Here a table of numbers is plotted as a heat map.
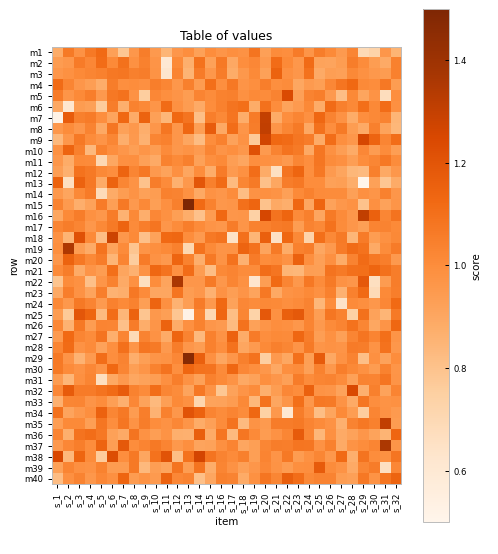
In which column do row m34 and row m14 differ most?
s_5
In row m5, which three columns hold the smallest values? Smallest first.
s_31, s_9, s_27
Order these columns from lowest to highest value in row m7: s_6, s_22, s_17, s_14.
s_14, s_6, s_22, s_17
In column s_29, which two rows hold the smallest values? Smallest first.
m13, m1
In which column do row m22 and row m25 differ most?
s_12
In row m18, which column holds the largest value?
s_6
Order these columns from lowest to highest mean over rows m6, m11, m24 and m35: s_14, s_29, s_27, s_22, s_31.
s_27, s_14, s_22, s_29, s_31
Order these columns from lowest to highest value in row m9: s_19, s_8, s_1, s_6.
s_19, s_1, s_8, s_6
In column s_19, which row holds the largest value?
m10
